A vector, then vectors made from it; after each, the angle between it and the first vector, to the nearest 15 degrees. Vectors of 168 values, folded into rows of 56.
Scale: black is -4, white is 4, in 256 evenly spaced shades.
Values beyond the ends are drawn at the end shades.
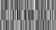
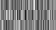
30 degrees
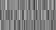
135 degrees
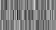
15 degrees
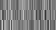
75 degrees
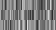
60 degrees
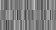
30 degrees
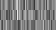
150 degrees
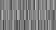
120 degrees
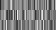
135 degrees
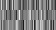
105 degrees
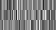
120 degrees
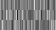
45 degrees
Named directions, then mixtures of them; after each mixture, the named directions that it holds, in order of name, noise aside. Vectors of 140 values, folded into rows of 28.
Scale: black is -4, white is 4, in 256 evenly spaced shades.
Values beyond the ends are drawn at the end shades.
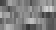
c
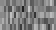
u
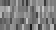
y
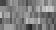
c, y.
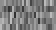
u, y.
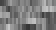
c.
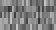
u, y.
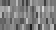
y.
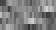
c.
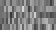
u.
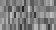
u.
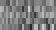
u, y.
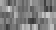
c, y.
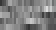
c.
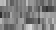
c, y.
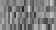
u.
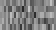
u.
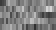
c, u.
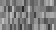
u.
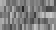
c, u.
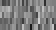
y.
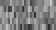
c, u.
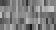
c, y.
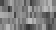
c, u.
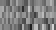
u, y.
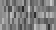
u.
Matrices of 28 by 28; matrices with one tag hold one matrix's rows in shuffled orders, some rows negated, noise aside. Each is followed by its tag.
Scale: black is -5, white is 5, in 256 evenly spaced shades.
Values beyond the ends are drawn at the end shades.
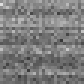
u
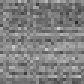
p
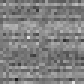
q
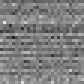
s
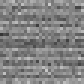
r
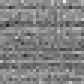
s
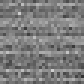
s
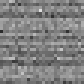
u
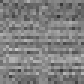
q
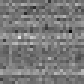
r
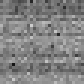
p
